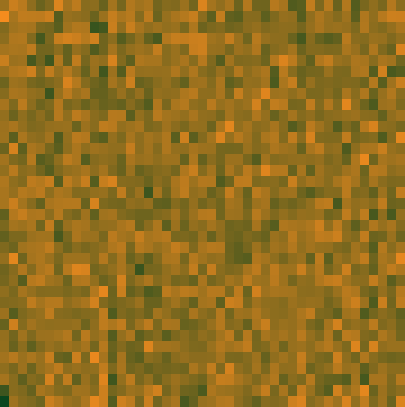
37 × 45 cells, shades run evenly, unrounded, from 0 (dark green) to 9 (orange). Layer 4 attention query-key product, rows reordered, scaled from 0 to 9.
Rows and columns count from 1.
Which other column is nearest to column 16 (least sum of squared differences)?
19
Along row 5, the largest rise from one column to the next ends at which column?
45
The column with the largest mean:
9
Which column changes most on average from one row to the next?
42
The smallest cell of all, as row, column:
37, 1
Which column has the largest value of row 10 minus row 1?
29
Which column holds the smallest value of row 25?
16
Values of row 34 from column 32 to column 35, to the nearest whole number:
5 5 7 4
